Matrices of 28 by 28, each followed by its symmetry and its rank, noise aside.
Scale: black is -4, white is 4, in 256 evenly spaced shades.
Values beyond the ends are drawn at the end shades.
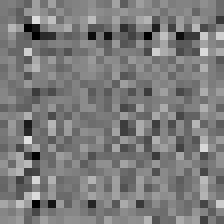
no symmetry, rank three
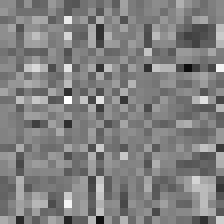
no symmetry, rank two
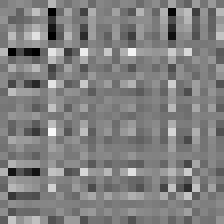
symmetric, rank two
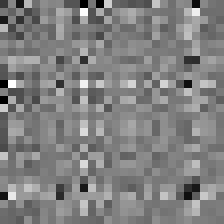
symmetric, rank three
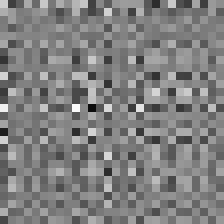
no symmetry, rank two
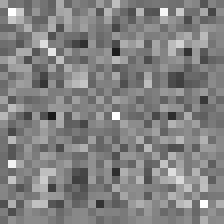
symmetric, rank four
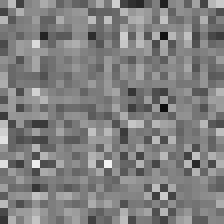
antisymmetric, rank four
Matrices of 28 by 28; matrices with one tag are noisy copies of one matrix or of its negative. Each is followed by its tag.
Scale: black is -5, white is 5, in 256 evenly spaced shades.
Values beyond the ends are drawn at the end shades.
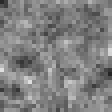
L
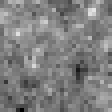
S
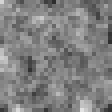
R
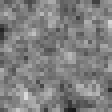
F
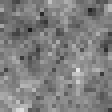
S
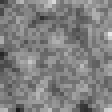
R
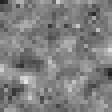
L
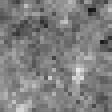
S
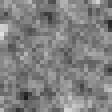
F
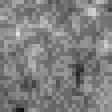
S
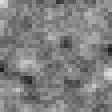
L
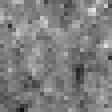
S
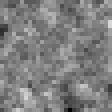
F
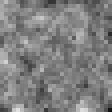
R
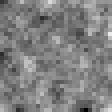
R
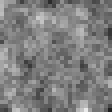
R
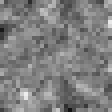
F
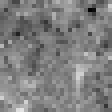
S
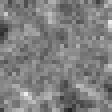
F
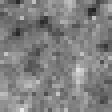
S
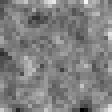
R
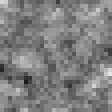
L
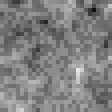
S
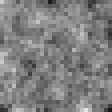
R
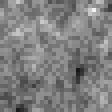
S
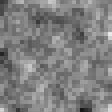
R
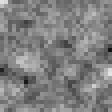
L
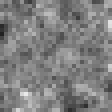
F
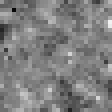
F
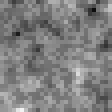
S
